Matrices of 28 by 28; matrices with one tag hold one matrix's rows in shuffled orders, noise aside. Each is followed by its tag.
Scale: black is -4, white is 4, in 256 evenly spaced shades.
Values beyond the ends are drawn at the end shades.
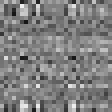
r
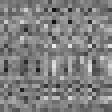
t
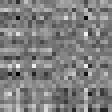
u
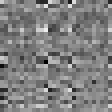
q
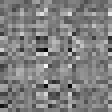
q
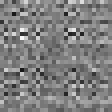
r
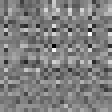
t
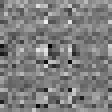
q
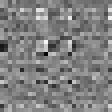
q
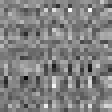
t
